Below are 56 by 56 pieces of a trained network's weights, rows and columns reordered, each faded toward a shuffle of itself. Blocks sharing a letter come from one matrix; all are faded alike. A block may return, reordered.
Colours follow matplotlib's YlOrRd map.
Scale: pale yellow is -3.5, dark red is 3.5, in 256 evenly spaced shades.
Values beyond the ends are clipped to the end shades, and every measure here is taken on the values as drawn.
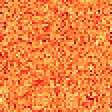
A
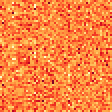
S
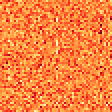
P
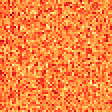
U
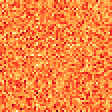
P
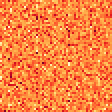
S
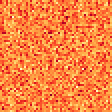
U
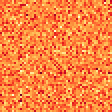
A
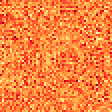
A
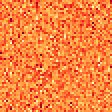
S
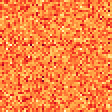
P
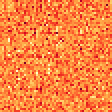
S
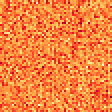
U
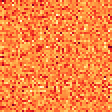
A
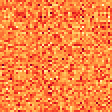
A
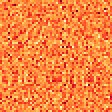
A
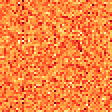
S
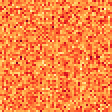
U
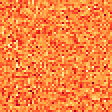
S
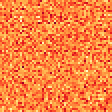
P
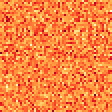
A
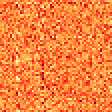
P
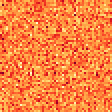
P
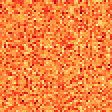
A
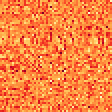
A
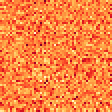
A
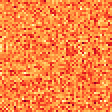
U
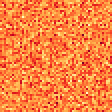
U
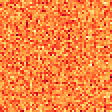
U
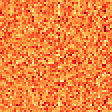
P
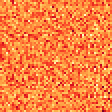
P
